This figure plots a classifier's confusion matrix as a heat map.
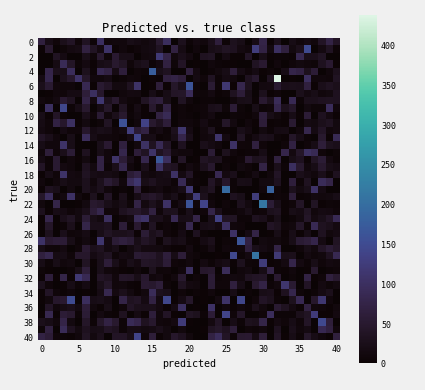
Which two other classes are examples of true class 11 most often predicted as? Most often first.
14, 4
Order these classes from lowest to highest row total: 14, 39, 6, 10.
10, 39, 14, 6
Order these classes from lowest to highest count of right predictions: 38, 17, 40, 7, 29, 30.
17, 40, 7, 30, 38, 29
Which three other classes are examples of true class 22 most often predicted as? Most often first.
30, 20, 17
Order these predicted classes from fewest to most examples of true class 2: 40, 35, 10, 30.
40, 30, 10, 35
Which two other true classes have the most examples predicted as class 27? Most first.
35, 6
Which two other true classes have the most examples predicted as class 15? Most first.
4, 34
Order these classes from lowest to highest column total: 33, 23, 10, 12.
33, 10, 12, 23
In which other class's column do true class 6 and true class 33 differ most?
20
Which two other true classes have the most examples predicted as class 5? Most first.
32, 29
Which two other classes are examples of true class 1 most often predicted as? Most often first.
36, 29
